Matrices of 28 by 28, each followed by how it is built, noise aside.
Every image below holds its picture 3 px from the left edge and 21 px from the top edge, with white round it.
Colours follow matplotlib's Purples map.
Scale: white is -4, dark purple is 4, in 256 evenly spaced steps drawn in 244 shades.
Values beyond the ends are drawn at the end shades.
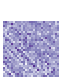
Toeplitz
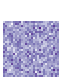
repeating rows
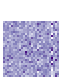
uneven columns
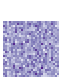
repeating rows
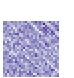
Toeplitz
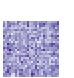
blocks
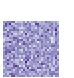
repeating rows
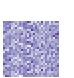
repeating rows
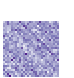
Toeplitz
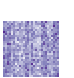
blocks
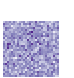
noise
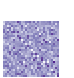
diagonal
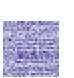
blocks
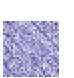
Toeplitz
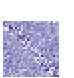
banded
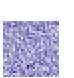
noise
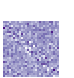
banded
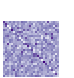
diagonal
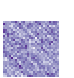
Toeplitz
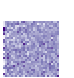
uneven columns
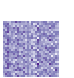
repeating rows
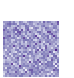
Toeplitz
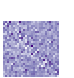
banded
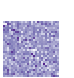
banded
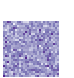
noise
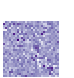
banded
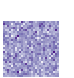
noise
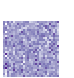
uneven columns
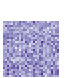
blocks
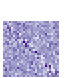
banded
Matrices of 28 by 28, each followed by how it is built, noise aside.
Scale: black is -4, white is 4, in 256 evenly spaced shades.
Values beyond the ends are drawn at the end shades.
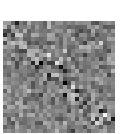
banded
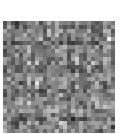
blocks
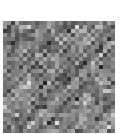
Hankel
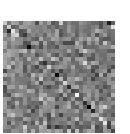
diagonal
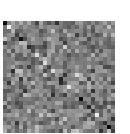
diagonal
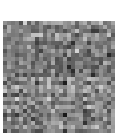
blocks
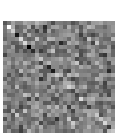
diagonal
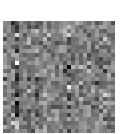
uneven columns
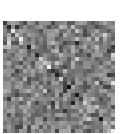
diagonal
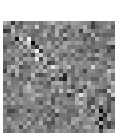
banded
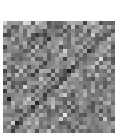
Hankel
